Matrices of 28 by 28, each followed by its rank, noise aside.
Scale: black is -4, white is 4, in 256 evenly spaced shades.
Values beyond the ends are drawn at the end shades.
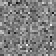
seven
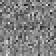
eight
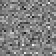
eight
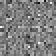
six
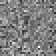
eight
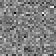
six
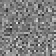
seven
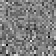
seven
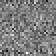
seven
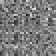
five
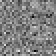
four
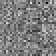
five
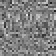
five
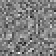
eight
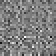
four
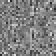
six
